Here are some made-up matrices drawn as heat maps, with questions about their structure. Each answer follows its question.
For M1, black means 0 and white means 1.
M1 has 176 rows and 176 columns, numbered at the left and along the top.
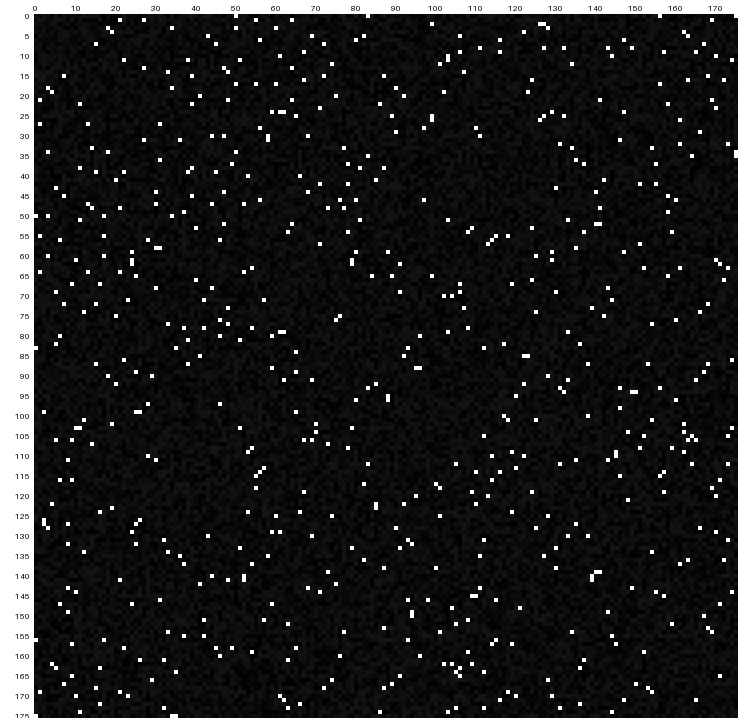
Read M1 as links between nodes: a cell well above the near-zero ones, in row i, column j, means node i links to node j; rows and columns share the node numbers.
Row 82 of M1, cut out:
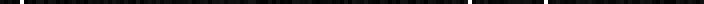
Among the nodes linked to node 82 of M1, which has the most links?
node 5
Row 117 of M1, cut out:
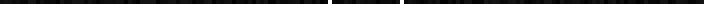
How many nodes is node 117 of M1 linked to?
2
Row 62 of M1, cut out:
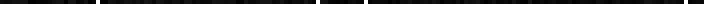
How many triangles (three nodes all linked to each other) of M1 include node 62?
0
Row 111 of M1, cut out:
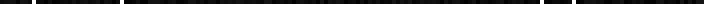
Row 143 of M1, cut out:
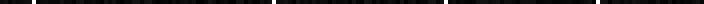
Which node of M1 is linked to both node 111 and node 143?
node 8
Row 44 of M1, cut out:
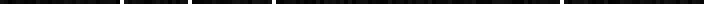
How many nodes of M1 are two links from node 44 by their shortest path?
6
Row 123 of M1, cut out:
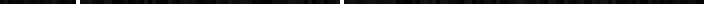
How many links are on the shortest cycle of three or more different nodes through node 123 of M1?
5
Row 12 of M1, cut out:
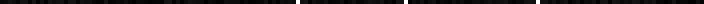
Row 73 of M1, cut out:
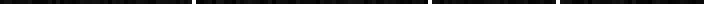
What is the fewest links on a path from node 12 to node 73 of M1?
5
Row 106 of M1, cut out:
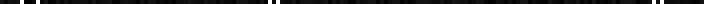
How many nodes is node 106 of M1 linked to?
6
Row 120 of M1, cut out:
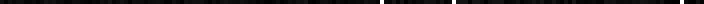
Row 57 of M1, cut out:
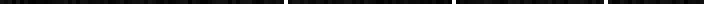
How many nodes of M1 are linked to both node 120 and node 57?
1
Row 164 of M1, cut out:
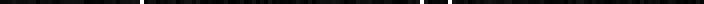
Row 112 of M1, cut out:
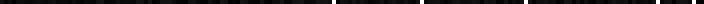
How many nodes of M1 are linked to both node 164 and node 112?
1
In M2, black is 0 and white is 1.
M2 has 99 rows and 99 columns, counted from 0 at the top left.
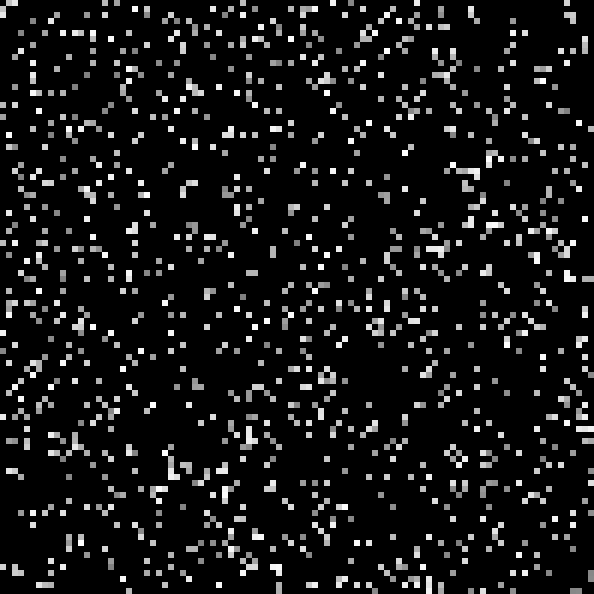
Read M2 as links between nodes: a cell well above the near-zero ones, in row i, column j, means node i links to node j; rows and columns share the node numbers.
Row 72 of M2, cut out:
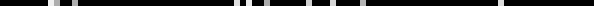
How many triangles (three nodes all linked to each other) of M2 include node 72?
3
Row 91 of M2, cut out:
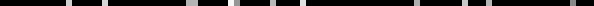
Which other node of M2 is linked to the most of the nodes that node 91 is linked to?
node 80
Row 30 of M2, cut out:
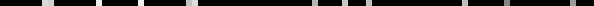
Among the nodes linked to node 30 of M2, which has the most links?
node 52
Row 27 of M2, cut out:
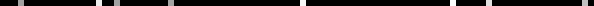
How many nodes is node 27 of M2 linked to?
8
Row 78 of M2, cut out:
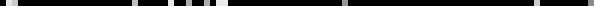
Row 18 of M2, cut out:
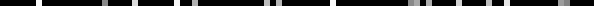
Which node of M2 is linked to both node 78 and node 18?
node 22
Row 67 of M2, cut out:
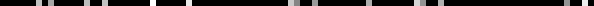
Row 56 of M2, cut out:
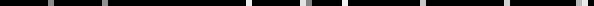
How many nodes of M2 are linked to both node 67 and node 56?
4
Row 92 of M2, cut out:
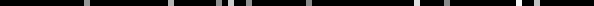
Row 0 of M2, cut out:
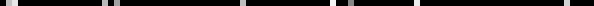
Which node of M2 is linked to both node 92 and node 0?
node 69
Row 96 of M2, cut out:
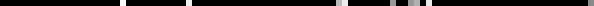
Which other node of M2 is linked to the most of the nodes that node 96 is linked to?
node 41
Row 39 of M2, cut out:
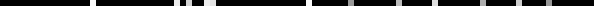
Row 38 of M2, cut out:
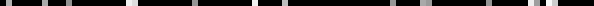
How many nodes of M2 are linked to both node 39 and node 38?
1
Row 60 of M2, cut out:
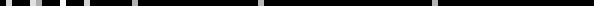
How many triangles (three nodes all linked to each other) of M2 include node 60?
3
